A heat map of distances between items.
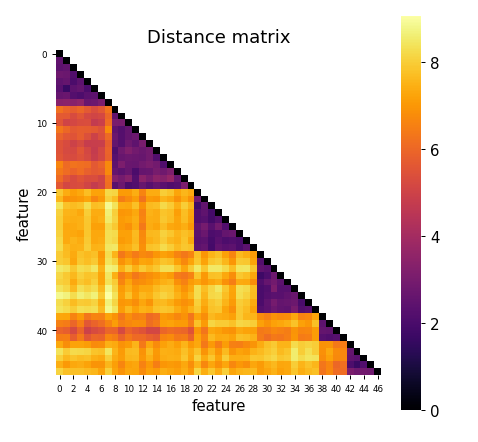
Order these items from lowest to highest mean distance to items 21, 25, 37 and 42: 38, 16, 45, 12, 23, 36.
23, 45, 36, 12, 38, 16
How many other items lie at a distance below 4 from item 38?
3
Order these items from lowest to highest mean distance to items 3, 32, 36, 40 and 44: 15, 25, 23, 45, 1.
45, 1, 15, 25, 23
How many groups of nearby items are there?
6
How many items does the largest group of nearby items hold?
12
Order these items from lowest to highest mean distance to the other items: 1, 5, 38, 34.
5, 1, 38, 34
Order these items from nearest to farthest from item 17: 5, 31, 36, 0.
5, 0, 36, 31
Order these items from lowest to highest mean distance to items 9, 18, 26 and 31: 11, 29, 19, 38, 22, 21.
11, 19, 29, 21, 22, 38
